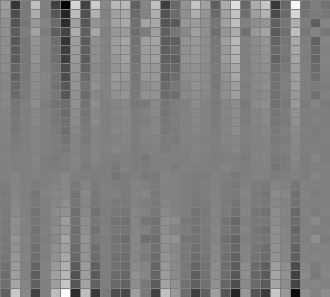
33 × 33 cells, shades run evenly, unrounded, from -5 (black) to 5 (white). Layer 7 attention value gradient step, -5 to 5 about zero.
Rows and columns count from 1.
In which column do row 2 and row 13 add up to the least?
7
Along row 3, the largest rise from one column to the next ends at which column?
8
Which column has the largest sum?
24
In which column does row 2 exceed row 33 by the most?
30
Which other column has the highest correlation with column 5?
15
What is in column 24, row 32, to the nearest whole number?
-2
